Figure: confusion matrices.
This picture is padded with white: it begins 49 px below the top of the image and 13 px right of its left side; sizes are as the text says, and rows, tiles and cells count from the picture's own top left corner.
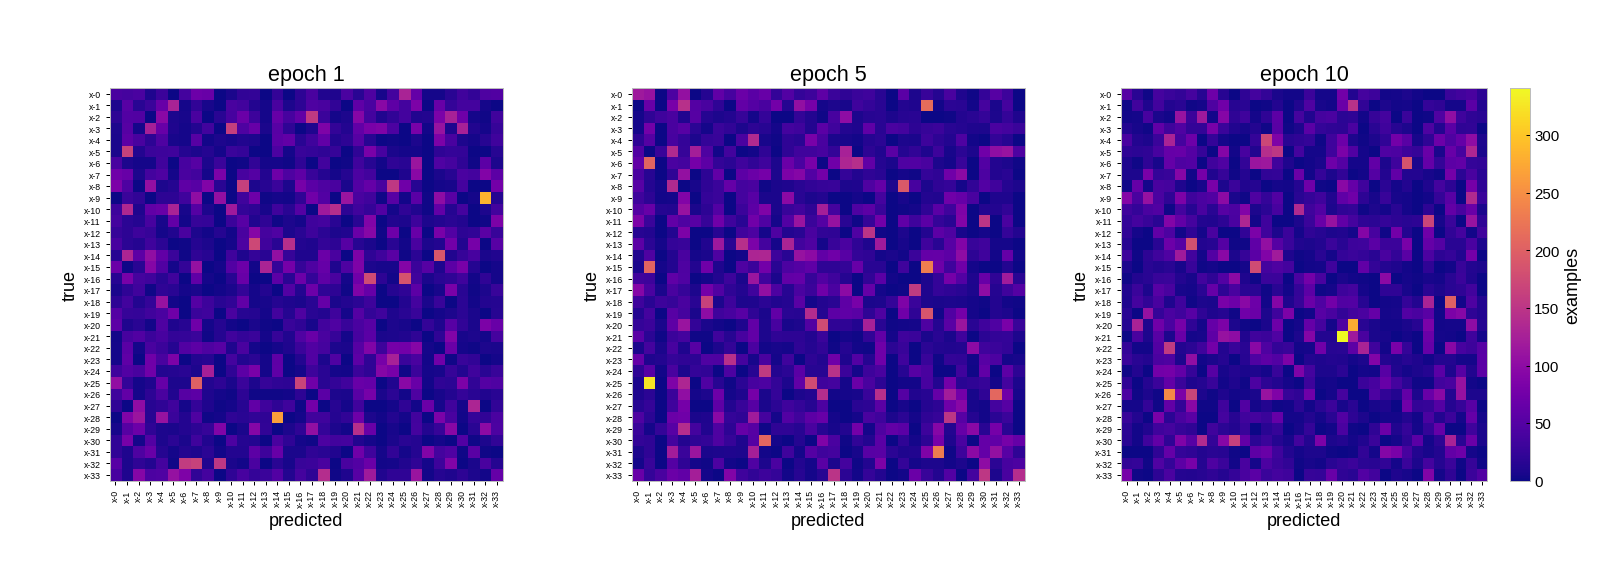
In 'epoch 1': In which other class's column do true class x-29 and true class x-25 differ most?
x-7
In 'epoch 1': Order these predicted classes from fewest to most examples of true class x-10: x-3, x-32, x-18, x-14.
x-32, x-14, x-3, x-18
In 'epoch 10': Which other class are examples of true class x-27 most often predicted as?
x-6
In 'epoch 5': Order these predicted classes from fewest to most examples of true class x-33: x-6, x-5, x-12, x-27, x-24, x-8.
x-6, x-12, x-27, x-24, x-8, x-5
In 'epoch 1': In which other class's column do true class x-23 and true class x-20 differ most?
x-24
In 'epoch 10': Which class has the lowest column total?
x-27
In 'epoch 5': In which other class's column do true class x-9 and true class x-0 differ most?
x-1
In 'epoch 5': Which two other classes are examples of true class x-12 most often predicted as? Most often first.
x-20, x-4
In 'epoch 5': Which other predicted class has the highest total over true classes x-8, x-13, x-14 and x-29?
x-10
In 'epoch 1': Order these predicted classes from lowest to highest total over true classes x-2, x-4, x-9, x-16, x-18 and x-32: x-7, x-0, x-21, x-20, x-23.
x-23, x-0, x-20, x-21, x-7
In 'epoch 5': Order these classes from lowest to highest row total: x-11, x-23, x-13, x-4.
x-4, x-23, x-13, x-11
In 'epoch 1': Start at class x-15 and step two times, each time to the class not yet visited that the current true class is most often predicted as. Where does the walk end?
x-12
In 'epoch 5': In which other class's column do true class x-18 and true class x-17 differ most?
x-24
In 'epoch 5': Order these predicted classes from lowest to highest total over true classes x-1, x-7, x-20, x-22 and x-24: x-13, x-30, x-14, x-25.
x-13, x-30, x-14, x-25
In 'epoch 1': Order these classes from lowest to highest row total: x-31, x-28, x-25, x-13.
x-31, x-13, x-28, x-25
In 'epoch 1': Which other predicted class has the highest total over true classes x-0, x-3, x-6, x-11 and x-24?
x-26
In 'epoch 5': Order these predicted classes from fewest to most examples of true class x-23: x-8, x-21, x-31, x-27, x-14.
x-14, x-27, x-31, x-21, x-8
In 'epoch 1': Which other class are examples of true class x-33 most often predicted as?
x-18
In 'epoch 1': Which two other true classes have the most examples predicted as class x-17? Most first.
x-2, x-29
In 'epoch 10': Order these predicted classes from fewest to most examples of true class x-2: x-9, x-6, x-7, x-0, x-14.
x-0, x-6, x-14, x-9, x-7
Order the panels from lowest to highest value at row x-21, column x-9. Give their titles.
epoch 1, epoch 5, epoch 10
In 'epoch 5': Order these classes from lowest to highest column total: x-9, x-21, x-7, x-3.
x-9, x-7, x-21, x-3
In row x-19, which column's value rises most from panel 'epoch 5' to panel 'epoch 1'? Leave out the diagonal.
x-5
